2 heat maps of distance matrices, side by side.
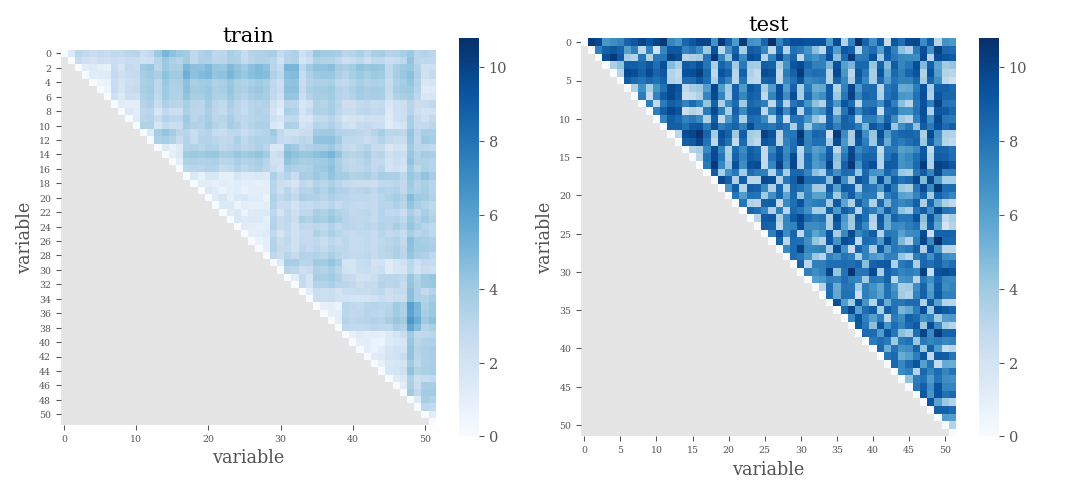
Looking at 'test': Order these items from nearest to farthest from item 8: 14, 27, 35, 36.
35, 14, 27, 36
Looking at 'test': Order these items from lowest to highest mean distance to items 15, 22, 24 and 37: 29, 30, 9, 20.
20, 9, 30, 29
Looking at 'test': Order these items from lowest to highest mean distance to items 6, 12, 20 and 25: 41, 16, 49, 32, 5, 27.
41, 16, 32, 5, 27, 49
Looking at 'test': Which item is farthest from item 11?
0
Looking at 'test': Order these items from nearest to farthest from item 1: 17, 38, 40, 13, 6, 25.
38, 17, 6, 25, 40, 13
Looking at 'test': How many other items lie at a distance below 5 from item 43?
5
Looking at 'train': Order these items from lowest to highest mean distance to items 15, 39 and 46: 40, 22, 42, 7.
40, 42, 7, 22
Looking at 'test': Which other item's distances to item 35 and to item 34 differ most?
12
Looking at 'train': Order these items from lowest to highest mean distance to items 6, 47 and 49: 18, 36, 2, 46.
46, 2, 18, 36
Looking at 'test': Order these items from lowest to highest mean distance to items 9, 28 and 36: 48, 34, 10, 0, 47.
48, 10, 0, 34, 47
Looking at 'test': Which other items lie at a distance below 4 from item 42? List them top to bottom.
0, 36, 49
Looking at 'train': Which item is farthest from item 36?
48
